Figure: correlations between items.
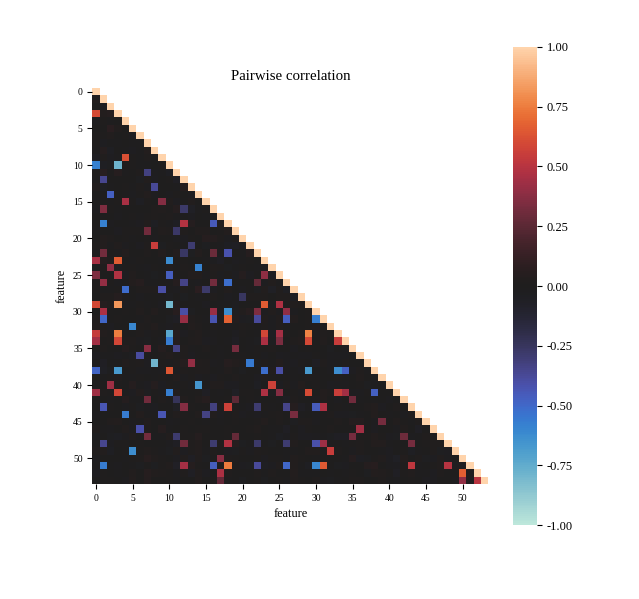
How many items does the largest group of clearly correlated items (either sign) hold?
11
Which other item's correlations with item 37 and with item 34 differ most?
8
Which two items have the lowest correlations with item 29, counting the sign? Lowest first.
10, 38
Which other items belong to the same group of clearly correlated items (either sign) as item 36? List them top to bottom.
6, 46
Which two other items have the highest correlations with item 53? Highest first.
52, 50
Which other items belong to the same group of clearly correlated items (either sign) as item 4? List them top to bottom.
9, 15, 27, 44
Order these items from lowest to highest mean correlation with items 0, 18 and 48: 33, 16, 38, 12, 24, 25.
16, 38, 24, 25, 33, 12
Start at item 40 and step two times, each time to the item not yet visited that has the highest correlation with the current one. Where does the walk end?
2
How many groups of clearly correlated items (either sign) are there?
11
